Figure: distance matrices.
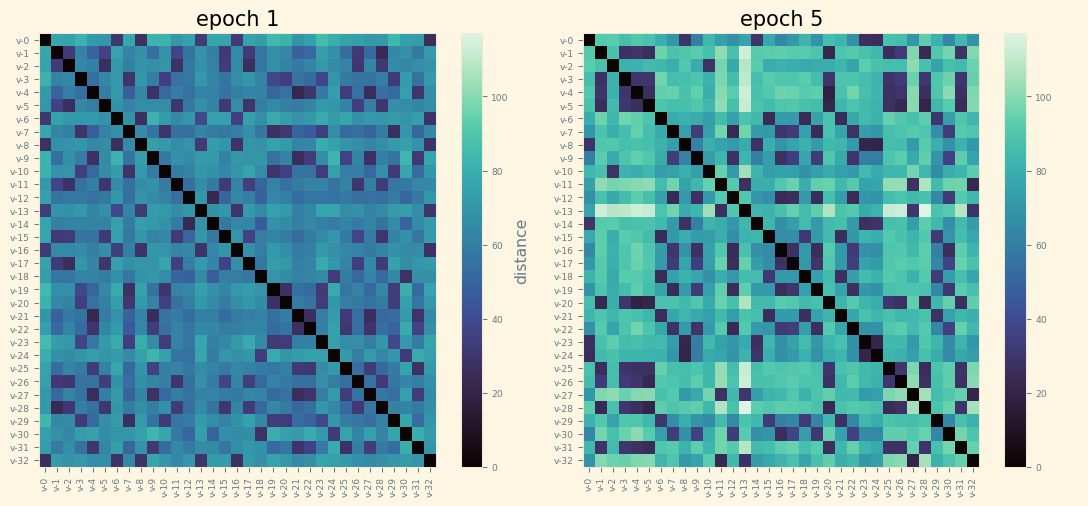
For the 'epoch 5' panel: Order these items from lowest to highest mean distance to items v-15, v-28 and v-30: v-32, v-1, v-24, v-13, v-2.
v-1, v-24, v-2, v-32, v-13
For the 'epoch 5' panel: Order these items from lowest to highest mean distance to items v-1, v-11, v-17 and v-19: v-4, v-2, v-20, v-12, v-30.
v-12, v-30, v-20, v-4, v-2
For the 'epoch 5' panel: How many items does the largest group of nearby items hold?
9
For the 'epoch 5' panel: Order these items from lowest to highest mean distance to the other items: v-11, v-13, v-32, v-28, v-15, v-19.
v-19, v-15, v-28, v-32, v-11, v-13
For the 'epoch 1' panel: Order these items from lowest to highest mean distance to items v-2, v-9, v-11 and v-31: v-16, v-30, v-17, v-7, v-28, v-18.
v-28, v-17, v-7, v-18, v-16, v-30
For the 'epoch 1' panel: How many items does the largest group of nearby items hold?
8
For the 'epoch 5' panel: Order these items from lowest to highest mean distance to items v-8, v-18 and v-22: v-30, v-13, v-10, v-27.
v-30, v-10, v-27, v-13
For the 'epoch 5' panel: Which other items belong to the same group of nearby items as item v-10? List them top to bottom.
v-2
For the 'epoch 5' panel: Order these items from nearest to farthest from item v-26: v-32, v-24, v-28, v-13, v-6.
v-28, v-24, v-6, v-32, v-13
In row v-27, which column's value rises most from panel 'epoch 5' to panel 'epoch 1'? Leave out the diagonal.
v-32
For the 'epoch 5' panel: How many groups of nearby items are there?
6
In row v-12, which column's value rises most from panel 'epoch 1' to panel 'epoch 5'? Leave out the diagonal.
v-14
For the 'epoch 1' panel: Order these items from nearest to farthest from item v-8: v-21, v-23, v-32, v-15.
v-32, v-21, v-15, v-23
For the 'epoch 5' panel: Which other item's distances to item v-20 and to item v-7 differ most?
v-4
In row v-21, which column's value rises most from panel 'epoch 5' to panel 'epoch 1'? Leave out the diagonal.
v-6
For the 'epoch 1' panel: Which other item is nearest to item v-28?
v-1
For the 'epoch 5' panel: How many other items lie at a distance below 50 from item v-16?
7
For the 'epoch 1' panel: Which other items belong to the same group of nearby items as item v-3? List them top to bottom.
v-7, v-10, v-19, v-20, v-23, v-29
